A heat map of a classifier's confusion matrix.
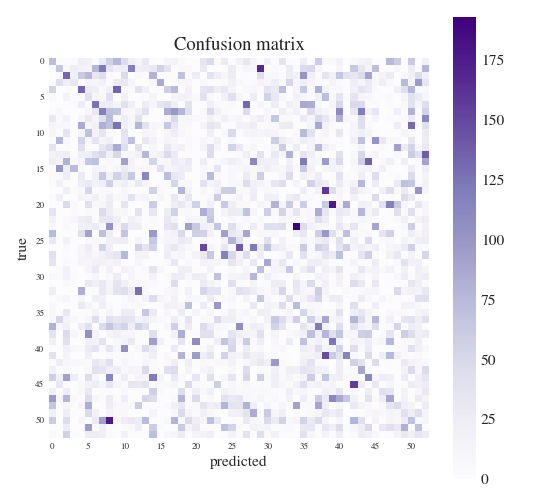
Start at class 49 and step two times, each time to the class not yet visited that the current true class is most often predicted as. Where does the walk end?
30
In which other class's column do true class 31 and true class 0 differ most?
47
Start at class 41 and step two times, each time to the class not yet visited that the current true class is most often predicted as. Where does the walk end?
5
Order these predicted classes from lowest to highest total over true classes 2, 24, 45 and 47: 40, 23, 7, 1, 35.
1, 23, 7, 40, 35
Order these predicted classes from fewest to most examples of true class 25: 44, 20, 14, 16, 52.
20, 16, 52, 44, 14
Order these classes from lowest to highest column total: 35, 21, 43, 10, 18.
21, 18, 10, 43, 35
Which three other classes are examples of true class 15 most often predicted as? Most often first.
1, 3, 35
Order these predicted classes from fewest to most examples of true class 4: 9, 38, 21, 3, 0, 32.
3, 38, 21, 0, 32, 9
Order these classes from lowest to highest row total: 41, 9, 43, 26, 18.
43, 18, 41, 9, 26
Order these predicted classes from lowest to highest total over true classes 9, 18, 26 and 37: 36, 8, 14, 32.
36, 32, 14, 8
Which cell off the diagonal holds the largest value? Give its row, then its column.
23, 34
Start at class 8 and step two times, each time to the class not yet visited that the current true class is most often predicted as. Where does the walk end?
14
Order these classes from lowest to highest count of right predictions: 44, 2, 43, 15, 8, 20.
15, 20, 8, 43, 44, 2
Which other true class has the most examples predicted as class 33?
13
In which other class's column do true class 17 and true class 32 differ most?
12
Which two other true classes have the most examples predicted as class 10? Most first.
40, 14
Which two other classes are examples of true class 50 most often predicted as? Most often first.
8, 7
